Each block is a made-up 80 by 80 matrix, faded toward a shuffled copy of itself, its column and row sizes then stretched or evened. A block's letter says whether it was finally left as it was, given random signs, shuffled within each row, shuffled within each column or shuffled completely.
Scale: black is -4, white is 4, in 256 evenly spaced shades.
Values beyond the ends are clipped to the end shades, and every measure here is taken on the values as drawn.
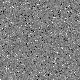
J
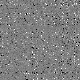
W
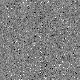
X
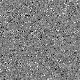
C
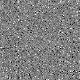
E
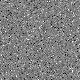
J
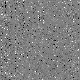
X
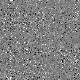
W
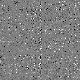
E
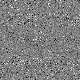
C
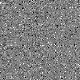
E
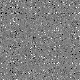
W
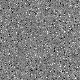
X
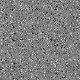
W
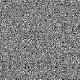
E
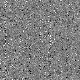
X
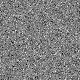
J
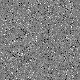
X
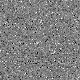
C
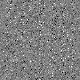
X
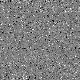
C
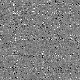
E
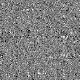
E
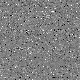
C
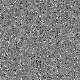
X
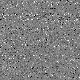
C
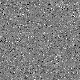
C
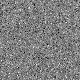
J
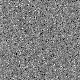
J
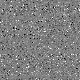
C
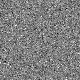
J
